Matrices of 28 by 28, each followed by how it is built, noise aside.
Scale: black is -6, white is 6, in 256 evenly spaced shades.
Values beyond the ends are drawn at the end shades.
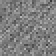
Hankel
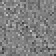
diagonal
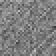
Hankel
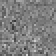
lower triangular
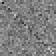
diagonal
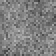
smooth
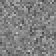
noise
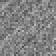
Hankel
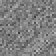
Hankel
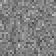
noise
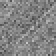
Hankel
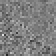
lower triangular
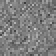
Hankel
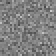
noise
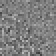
lower triangular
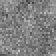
smooth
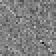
diagonal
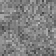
smooth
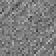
Hankel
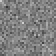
diagonal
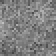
smooth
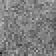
smooth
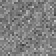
Hankel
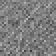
Hankel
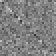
diagonal
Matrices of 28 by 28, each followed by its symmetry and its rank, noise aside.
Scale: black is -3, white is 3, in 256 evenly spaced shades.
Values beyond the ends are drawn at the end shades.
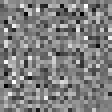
antisymmetric, rank six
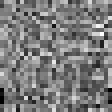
no symmetry, rank six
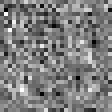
no symmetry, rank eight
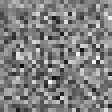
antisymmetric, rank eight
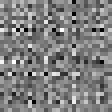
no symmetry, rank four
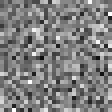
no symmetry, rank eight
